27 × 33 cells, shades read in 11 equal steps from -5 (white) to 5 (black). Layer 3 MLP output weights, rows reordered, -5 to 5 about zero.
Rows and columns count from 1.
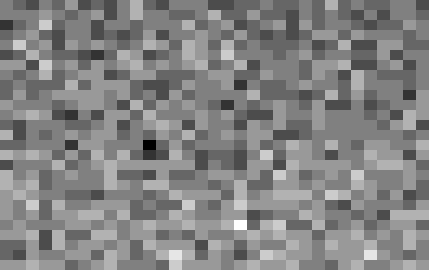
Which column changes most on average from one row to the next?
12
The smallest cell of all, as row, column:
23, 19
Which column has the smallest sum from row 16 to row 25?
3
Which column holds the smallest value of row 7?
4
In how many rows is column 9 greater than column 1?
9
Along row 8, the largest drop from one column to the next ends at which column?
28
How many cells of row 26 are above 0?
7
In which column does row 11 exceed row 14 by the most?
18
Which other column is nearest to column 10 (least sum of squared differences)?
24
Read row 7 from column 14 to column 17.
0 -1 -2 1
